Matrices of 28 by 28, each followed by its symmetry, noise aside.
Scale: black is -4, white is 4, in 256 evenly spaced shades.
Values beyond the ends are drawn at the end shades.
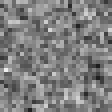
antisymmetric.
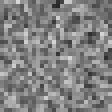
symmetric across the other diagonal.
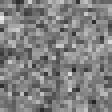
antisymmetric.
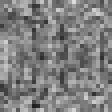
mirrored top to bottom.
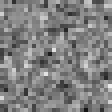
antisymmetric.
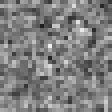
symmetric across the other diagonal.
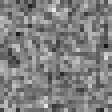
antisymmetric.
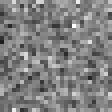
antisymmetric.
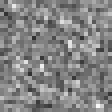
same after a half turn.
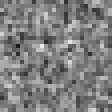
antisymmetric.
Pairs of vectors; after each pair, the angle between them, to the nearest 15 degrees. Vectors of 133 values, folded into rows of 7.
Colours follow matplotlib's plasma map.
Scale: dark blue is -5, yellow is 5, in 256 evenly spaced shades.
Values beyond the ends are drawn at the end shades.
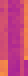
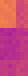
90 degrees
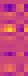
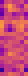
120 degrees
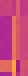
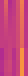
90 degrees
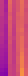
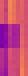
45 degrees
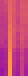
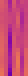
150 degrees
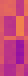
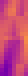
60 degrees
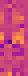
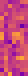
45 degrees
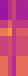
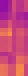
30 degrees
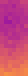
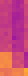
45 degrees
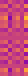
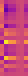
90 degrees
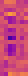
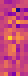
135 degrees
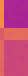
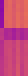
165 degrees
